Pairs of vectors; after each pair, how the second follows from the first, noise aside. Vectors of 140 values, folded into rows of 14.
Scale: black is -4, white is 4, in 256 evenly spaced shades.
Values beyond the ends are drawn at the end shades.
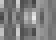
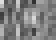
copied.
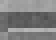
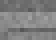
negated, shrunk.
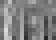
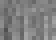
negated, shrunk.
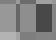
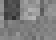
wrapped around, partly zeroed.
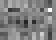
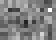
copied.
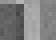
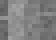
wrapped around, shrunk.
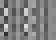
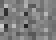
negated, partly zeroed.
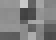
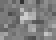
negated, partly zeroed.
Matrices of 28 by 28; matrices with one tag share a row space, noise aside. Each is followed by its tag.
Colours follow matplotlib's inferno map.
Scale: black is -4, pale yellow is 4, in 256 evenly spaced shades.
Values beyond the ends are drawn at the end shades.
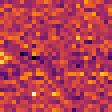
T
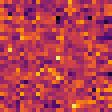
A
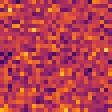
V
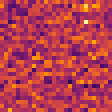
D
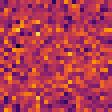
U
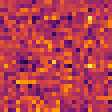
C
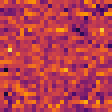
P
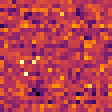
T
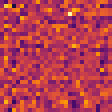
U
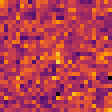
A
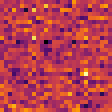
D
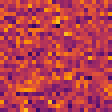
C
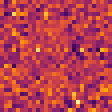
U
